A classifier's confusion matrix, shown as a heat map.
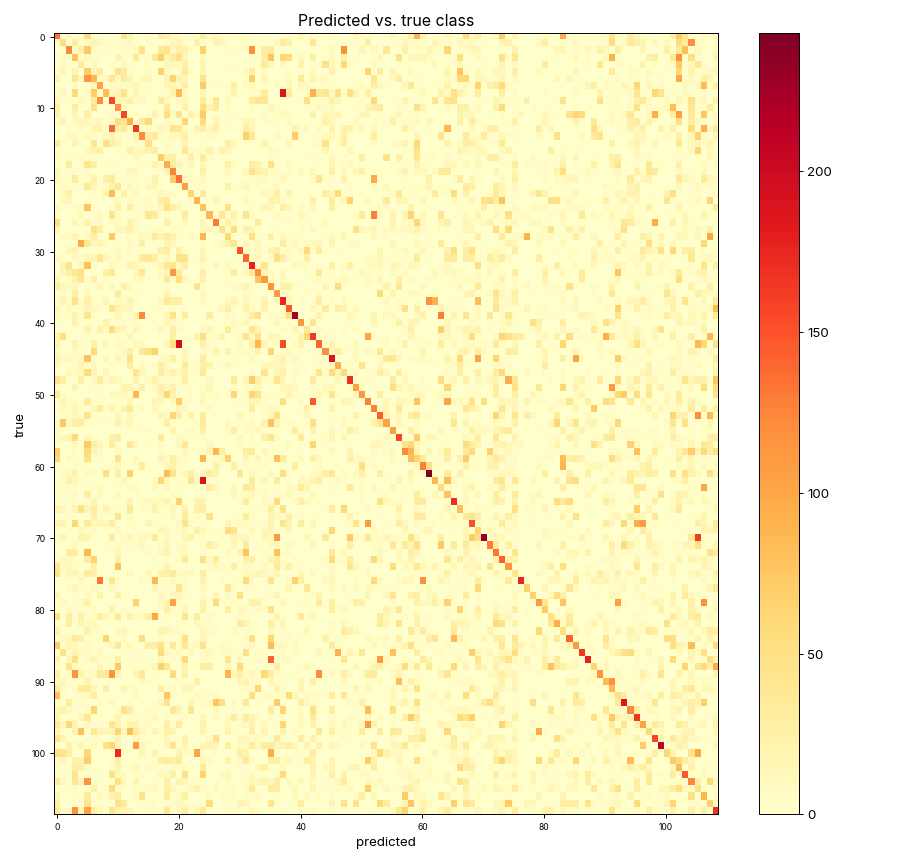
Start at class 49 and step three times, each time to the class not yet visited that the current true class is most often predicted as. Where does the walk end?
19
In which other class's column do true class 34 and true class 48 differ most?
74
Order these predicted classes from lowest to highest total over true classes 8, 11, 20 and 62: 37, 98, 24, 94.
94, 98, 37, 24
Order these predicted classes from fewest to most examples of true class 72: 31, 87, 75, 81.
81, 87, 75, 31
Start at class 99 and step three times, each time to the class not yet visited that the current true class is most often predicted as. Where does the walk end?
7
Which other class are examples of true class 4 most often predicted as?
102
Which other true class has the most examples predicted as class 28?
89
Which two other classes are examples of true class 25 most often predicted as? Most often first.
52, 58
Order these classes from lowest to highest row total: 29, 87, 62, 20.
29, 20, 62, 87
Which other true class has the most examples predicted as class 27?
93
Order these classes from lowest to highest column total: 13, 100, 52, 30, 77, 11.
77, 100, 30, 11, 13, 52
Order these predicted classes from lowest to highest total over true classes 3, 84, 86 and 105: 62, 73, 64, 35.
64, 62, 73, 35
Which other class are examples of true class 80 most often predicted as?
66
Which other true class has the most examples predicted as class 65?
84
